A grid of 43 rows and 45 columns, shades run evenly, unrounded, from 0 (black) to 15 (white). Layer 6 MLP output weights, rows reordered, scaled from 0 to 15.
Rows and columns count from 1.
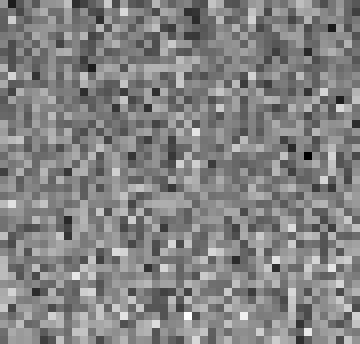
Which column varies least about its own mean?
4
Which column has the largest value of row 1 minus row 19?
37
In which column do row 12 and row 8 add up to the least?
11
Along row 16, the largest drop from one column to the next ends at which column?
45
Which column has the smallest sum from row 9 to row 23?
39
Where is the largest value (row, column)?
40, 24
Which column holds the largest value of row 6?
22
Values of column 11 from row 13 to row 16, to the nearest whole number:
5 9 8 7
